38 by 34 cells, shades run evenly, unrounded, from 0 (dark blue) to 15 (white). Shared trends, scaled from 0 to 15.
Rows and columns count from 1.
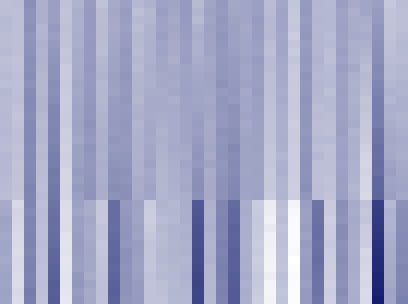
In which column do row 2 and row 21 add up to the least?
32
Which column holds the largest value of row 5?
25
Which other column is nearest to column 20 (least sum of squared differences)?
10
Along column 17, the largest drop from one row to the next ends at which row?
26
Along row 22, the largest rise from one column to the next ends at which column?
6
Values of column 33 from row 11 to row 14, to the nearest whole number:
10 10 10 10
